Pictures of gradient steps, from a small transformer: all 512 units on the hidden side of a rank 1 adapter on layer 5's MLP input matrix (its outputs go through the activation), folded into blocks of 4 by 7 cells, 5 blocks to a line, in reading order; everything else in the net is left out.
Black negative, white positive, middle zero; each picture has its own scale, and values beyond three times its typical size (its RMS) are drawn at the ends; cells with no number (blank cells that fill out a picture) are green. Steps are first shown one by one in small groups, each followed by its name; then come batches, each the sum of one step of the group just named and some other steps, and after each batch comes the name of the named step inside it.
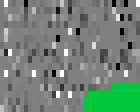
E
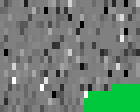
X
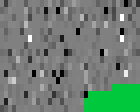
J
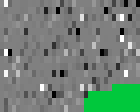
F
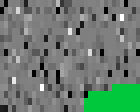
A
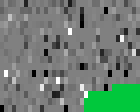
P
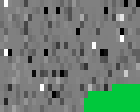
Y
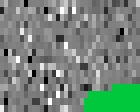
E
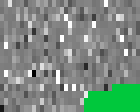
P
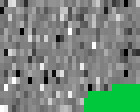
E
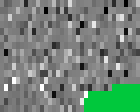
X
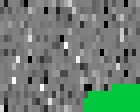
X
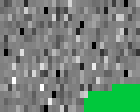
X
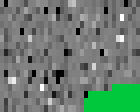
J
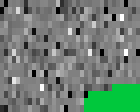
A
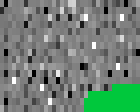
X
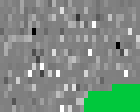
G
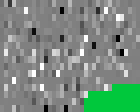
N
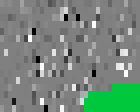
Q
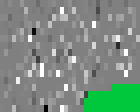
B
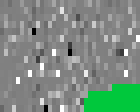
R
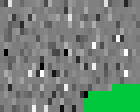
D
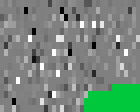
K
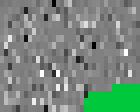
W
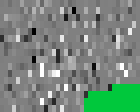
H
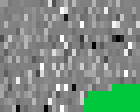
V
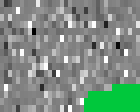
G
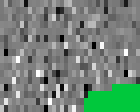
W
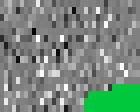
H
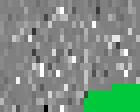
B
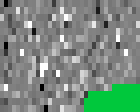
B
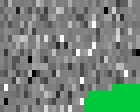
G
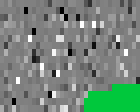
K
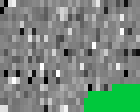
R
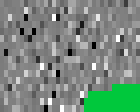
R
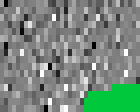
B
